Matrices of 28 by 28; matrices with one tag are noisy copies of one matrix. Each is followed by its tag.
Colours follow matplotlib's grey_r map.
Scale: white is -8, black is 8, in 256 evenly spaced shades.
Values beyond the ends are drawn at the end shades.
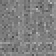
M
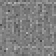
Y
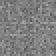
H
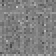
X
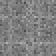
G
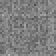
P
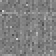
X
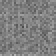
P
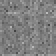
X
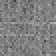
H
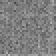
P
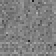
M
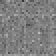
P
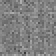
X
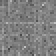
H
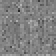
X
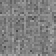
P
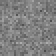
G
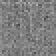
Y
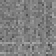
M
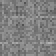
G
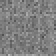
P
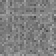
P
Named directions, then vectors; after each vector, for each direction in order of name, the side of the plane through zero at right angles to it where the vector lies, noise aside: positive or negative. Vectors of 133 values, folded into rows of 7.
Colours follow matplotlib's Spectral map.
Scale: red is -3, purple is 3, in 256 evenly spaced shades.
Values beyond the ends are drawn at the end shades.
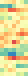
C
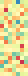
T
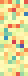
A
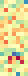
negative, positive, positive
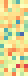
positive, negative, positive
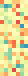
positive, positive, negative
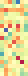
positive, positive, positive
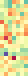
negative, positive, negative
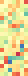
positive, negative, negative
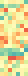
negative, positive, positive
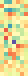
negative, negative, negative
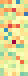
positive, positive, positive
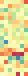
positive, negative, negative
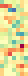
negative, negative, positive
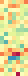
positive, negative, negative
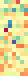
negative, negative, negative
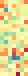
positive, negative, negative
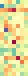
positive, positive, positive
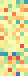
negative, positive, positive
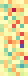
positive, positive, negative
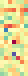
positive, positive, positive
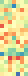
negative, positive, positive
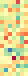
negative, positive, negative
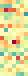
positive, positive, positive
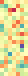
positive, positive, negative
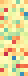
positive, negative, positive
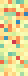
positive, positive, positive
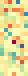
positive, positive, positive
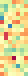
negative, positive, negative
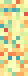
negative, negative, negative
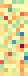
negative, negative, positive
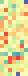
negative, positive, positive
